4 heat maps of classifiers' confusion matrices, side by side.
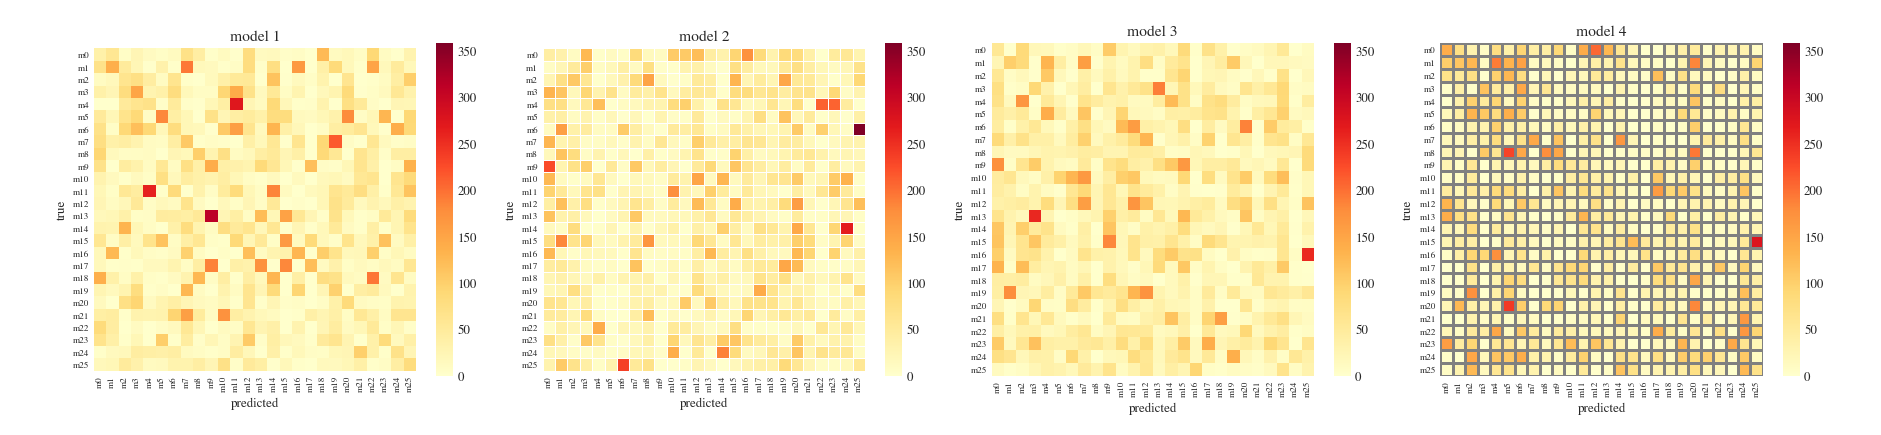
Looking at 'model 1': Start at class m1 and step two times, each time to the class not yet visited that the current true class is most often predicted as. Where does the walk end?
m19
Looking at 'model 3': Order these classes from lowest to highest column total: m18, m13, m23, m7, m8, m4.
m8, m18, m13, m4, m23, m7
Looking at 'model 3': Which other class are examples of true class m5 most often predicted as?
m4
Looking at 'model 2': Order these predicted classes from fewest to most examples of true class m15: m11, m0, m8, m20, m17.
m11, m17, m0, m20, m8
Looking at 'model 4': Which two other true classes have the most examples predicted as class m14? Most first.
m7, m25
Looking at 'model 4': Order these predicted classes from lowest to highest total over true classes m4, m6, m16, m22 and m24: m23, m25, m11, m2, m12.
m23, m12, m25, m11, m2
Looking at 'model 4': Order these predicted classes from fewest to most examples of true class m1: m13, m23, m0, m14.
m23, m13, m14, m0
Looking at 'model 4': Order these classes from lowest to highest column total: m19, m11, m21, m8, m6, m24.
m21, m8, m19, m11, m24, m6
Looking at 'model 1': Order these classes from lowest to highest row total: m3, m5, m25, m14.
m25, m14, m3, m5
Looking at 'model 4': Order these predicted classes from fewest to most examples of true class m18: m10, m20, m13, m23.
m23, m13, m10, m20
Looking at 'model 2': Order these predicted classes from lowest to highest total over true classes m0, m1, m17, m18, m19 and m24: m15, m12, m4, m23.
m4, m23, m15, m12
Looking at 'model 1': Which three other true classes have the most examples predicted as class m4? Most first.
m11, m6, m15
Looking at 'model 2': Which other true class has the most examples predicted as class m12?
m10
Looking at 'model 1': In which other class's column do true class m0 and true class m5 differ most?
m20
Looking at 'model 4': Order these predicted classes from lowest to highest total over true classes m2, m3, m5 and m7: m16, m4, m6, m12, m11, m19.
m16, m11, m19, m12, m4, m6
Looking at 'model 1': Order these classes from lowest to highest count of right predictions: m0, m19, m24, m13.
m0, m24, m19, m13
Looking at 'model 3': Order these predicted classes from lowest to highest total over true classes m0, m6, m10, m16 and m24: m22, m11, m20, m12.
m12, m22, m20, m11
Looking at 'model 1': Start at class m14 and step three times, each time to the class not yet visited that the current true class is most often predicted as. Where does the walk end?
m10
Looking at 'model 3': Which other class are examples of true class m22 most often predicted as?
m20
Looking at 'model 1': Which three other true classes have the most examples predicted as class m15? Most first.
m17, m13, m5
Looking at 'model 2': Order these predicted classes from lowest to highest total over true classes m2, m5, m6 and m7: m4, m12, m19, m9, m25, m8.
m4, m9, m8, m12, m19, m25
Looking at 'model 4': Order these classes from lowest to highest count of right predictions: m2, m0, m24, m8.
m2, m24, m0, m8
